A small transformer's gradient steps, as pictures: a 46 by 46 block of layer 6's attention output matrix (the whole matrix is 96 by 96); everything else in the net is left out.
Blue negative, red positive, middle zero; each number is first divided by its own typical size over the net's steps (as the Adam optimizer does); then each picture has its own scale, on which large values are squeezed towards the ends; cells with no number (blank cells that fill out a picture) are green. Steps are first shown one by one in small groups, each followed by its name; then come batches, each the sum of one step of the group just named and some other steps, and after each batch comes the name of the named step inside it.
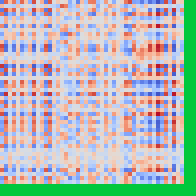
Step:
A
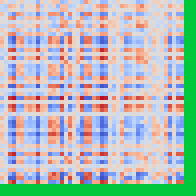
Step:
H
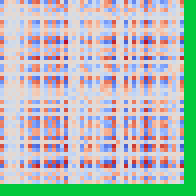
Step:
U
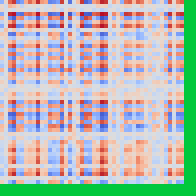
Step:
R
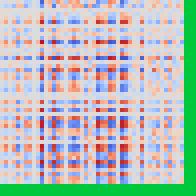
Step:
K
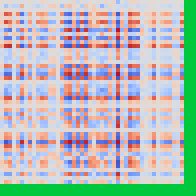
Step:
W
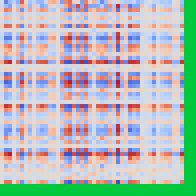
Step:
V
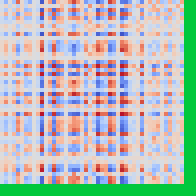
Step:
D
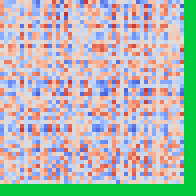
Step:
V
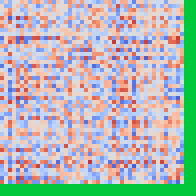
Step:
U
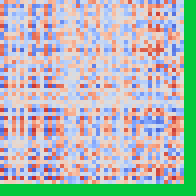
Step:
A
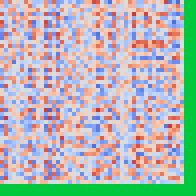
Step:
W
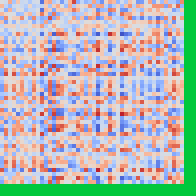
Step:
D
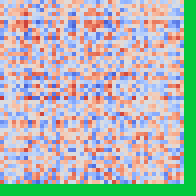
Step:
D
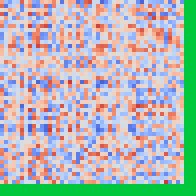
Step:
V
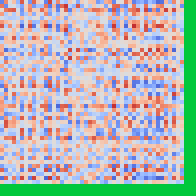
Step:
A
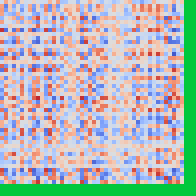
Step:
H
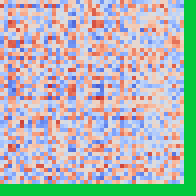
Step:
H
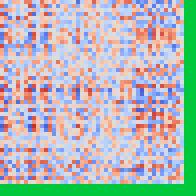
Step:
A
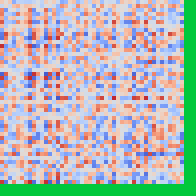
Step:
H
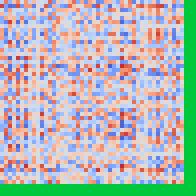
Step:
D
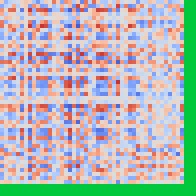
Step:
V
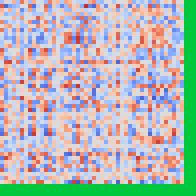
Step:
V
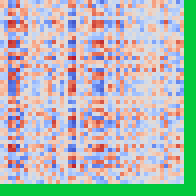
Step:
K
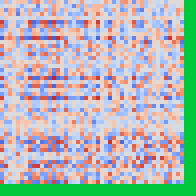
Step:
U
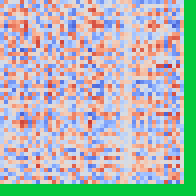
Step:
A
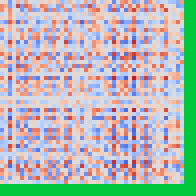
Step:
U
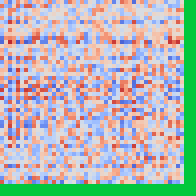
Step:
U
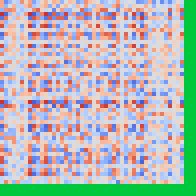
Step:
V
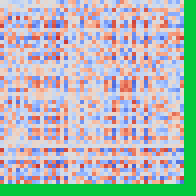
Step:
U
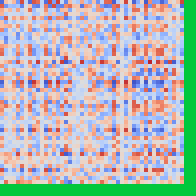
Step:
V
